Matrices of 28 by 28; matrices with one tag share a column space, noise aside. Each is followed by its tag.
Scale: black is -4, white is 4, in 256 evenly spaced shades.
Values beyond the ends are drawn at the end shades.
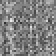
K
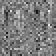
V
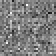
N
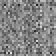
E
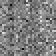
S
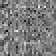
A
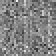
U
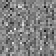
A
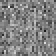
A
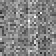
N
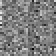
U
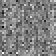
E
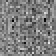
K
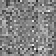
U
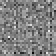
E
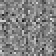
K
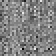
U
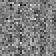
S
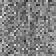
U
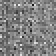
S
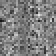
K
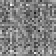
E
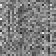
S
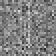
U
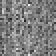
K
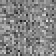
K
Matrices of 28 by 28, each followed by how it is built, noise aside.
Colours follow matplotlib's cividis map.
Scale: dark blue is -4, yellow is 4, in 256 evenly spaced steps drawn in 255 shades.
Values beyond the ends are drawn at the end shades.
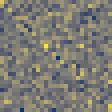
diagonal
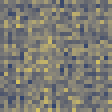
blocks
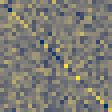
diagonal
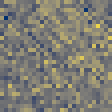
Toeplitz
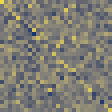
diagonal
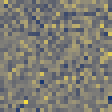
noise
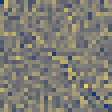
diagonal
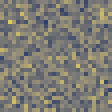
noise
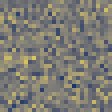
noise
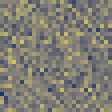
Toeplitz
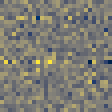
uneven rows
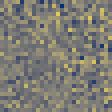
upper triangular
